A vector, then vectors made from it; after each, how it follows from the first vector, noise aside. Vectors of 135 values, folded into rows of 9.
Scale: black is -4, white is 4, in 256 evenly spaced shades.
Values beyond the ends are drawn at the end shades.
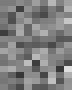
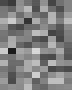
wrapped around, negated.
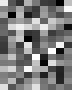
wrapped around, negated, scaled up.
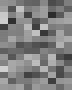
reversed.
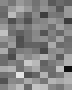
sign-scrambled.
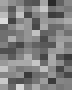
reversed.
